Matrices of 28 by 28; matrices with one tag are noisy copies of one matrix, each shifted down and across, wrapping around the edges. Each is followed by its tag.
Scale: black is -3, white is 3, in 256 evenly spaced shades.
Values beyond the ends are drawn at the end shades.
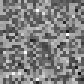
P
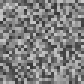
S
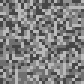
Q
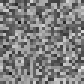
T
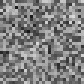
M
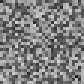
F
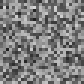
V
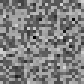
P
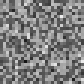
Q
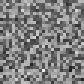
T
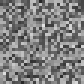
T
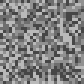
Q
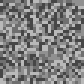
Q
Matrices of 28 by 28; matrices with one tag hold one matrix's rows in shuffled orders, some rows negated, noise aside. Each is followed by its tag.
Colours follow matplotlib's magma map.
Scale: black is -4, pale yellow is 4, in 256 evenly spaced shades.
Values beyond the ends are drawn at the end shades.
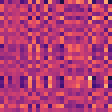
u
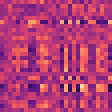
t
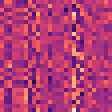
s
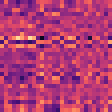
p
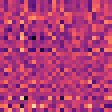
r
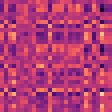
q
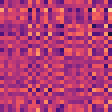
u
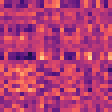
p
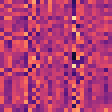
s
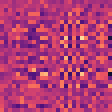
t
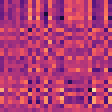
u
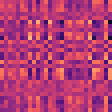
u
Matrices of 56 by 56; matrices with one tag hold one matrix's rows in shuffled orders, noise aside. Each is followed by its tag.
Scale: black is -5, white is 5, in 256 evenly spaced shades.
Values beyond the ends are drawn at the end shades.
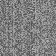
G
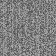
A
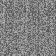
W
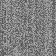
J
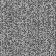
W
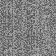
G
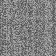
J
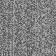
G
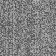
G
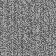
A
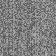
G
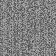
A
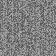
A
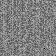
A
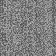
J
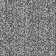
W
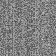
G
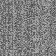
G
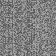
G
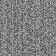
A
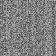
J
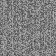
A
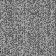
W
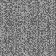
W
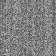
J
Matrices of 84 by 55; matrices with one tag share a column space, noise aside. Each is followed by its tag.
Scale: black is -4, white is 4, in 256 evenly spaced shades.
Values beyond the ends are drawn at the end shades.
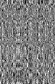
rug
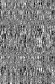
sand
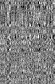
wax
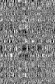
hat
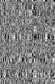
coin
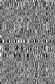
hat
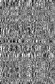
hat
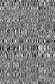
hat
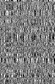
coin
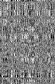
coin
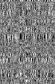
coin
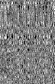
wax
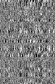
hat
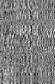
sand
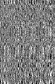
rug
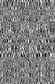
hat
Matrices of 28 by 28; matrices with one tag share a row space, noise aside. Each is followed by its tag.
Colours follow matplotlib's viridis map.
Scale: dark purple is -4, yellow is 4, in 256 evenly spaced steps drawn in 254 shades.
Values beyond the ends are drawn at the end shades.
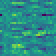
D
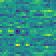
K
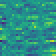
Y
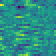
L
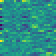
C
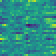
Y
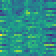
Y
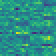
K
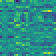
K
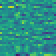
K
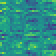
Y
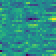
Y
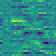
D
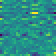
C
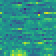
D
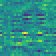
D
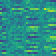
Y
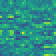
K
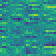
Y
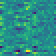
L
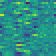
L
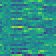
D
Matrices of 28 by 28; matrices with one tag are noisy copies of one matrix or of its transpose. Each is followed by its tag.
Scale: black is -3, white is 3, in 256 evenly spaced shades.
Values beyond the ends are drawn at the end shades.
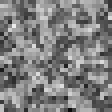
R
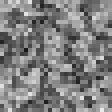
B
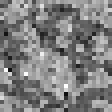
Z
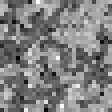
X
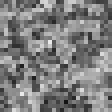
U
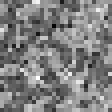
X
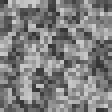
U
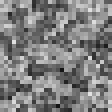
B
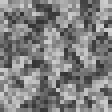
B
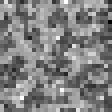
R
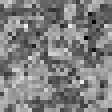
X
